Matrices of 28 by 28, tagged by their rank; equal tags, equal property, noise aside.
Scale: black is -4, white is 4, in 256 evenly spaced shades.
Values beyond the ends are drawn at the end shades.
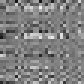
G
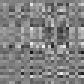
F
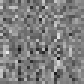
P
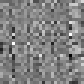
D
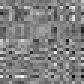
G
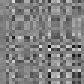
F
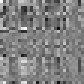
G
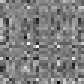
D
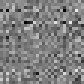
D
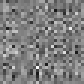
D
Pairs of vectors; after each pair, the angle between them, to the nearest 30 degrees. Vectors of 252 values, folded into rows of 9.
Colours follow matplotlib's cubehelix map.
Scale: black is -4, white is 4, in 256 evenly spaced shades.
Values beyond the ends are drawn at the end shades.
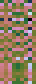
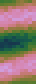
90 degrees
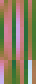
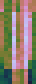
120 degrees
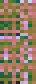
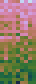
60 degrees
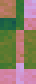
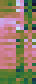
150 degrees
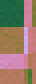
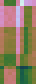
120 degrees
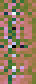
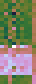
120 degrees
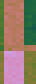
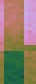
150 degrees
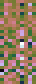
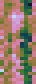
120 degrees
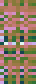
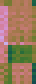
60 degrees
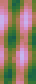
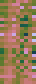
120 degrees
